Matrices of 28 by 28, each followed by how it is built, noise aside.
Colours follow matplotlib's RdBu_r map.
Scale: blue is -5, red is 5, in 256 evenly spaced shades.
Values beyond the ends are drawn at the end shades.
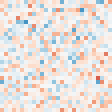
Hankel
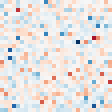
sparse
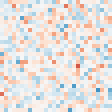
noise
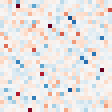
sparse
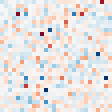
sparse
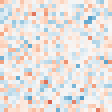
noise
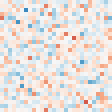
noise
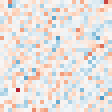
Hankel
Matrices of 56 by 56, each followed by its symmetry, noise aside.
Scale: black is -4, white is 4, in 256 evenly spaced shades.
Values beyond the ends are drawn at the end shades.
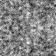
mirrored top to bottom.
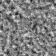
antisymmetric.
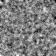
antisymmetric.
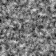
same after a half turn.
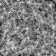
symmetric across the other diagonal.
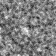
symmetric across the other diagonal.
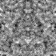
mirrored left to right.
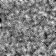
no symmetry.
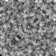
symmetric across the other diagonal.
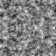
mirrored top to bottom.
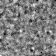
antisymmetric.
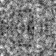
mirrored top to bottom.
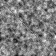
symmetric across the other diagonal.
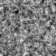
no symmetry.
